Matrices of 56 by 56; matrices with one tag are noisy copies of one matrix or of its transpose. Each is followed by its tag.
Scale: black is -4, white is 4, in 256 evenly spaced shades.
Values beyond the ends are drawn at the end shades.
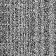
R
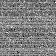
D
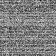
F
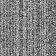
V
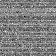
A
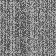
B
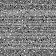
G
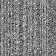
V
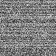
V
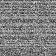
V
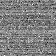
B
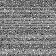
R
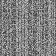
D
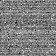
B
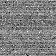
B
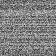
G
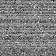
V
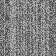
G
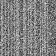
V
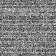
A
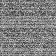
D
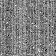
F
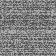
B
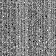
D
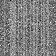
G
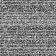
F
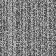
A
